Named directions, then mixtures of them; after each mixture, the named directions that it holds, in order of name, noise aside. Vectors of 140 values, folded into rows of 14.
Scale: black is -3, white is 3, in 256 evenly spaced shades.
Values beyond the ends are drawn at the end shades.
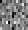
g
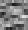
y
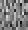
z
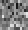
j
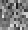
j.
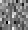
g.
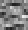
y.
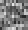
g, y, z.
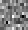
g, j, y.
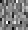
g, z.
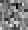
g, j, y.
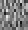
z.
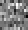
j, y.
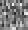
y, z.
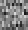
y, z.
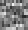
y, z.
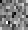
g.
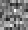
j, y, z.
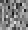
g, j, z.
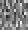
z.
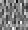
g, z.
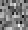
j, y, z.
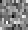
g, y.
